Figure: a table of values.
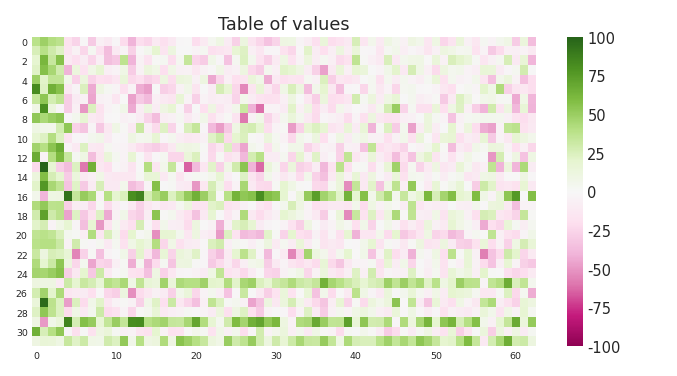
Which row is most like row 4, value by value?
23
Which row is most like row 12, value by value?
30
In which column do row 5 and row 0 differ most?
26
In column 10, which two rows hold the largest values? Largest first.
29, 25
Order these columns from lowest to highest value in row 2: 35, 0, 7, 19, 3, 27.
7, 35, 27, 0, 19, 3
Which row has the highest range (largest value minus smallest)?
13
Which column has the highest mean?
1
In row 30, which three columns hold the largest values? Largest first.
0, 3, 2
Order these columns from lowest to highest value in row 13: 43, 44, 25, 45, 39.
39, 43, 44, 25, 45
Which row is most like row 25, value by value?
31
